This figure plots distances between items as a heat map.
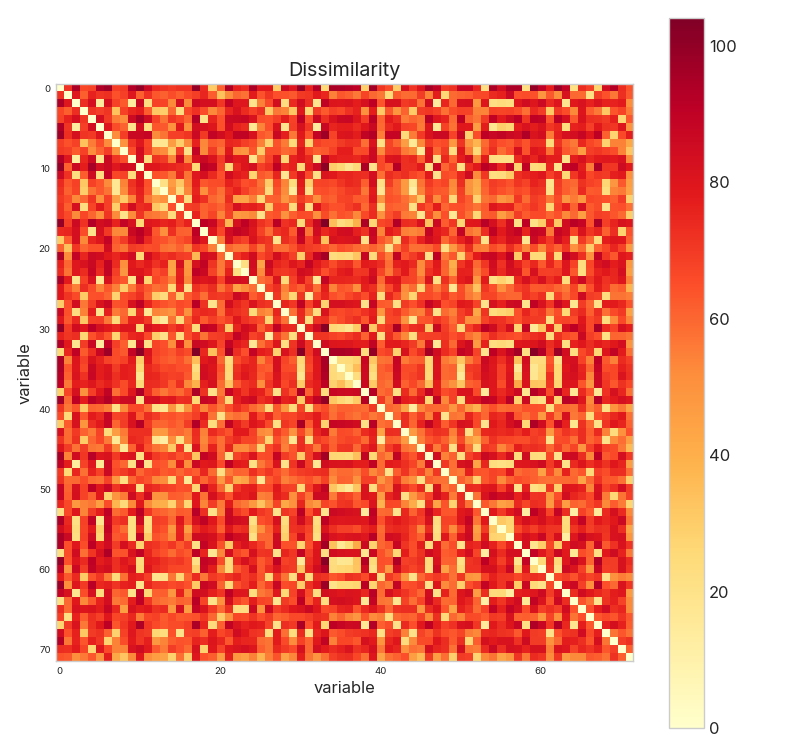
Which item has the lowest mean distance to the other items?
40
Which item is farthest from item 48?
6
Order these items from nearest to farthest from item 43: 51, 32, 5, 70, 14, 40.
51, 40, 70, 14, 5, 32
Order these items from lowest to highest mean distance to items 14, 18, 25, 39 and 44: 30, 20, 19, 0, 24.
20, 30, 24, 19, 0
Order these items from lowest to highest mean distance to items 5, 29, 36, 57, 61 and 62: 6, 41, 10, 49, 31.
10, 31, 49, 41, 6
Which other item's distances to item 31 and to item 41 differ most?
26
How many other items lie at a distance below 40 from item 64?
9
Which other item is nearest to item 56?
63
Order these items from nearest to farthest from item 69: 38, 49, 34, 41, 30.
34, 49, 30, 41, 38
